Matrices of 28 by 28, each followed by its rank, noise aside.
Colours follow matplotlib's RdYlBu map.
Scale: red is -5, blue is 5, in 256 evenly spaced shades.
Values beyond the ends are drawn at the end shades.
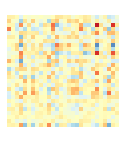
three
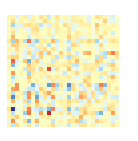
four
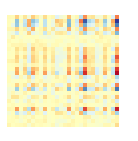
one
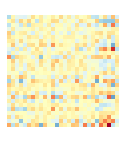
three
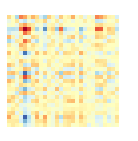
two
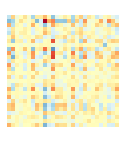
two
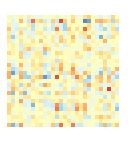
three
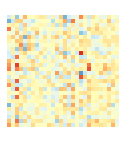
four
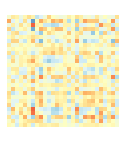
two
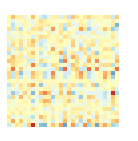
three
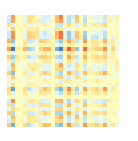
one
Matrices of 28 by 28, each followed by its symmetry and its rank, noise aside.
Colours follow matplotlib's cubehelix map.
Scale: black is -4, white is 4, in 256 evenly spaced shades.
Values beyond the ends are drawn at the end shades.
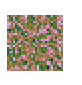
no symmetry, rank six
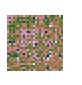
symmetric, rank five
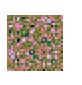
symmetric, rank six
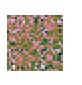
symmetric, rank six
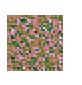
antisymmetric, rank six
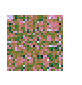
no symmetry, rank six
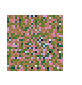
no symmetry, rank six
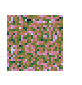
no symmetry, rank seven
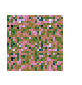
no symmetry, rank five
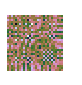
symmetric, rank five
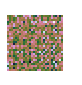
no symmetry, rank five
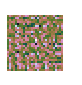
no symmetry, rank five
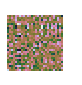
antisymmetric, rank six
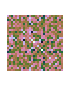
symmetric, rank six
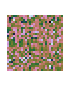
no symmetry, rank seven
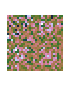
symmetric, rank seven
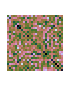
symmetric, rank seven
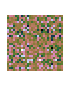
antisymmetric, rank six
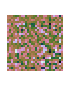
no symmetry, rank five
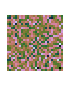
symmetric, rank seven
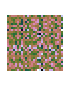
no symmetry, rank five
